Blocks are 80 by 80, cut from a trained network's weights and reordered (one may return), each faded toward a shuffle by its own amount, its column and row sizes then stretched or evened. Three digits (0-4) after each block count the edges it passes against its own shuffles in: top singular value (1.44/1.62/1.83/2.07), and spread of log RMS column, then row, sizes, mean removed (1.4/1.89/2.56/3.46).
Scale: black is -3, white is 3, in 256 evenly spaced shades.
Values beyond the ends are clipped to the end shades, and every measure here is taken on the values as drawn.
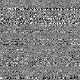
4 1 4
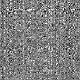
1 2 2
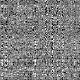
3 3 0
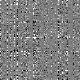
2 4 2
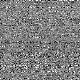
1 0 3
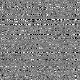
1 1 4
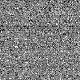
1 0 1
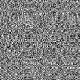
4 0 2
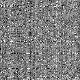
1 0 2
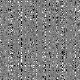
2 4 2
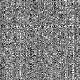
2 1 1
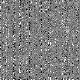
0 4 1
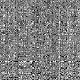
2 1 3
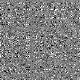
1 2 3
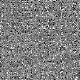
1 3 1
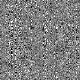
1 3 0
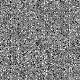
0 1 0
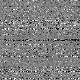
0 1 4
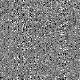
0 3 1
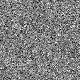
1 0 0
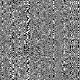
3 4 0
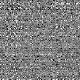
2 2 3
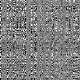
4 4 1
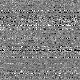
2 1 4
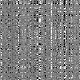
4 4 3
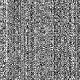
3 2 0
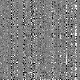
2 4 2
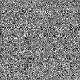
3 0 3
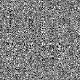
2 2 1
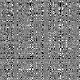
3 4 3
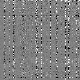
2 4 2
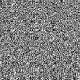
3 0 1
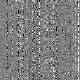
2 4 0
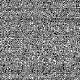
2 2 0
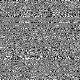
1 0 4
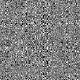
3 3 2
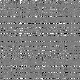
1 2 4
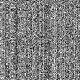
3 0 0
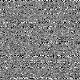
1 0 3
